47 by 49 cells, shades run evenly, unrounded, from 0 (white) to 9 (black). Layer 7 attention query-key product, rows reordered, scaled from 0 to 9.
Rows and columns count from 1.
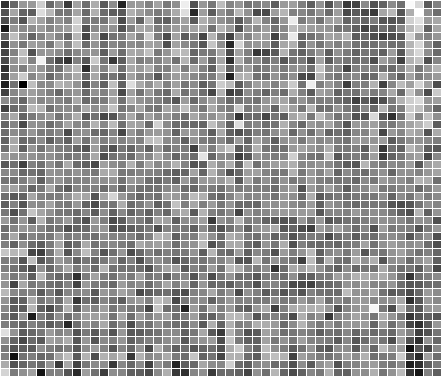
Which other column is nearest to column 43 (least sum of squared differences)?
12
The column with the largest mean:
1
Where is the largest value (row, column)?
11, 3
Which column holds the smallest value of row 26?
20
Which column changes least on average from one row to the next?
25
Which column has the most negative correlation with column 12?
2
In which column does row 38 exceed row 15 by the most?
46
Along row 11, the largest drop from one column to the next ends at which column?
4
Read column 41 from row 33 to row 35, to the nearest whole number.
4 5 3
